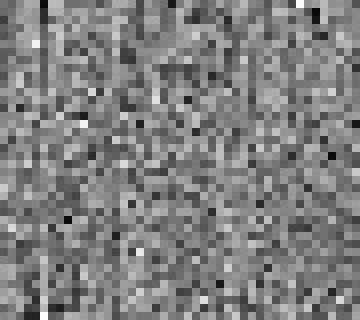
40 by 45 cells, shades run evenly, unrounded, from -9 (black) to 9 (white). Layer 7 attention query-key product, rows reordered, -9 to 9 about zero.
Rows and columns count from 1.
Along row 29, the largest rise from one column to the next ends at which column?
8
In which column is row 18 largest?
15
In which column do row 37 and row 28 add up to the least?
9
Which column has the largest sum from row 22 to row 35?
16
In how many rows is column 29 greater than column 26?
21
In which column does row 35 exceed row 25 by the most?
34
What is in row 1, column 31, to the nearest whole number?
4
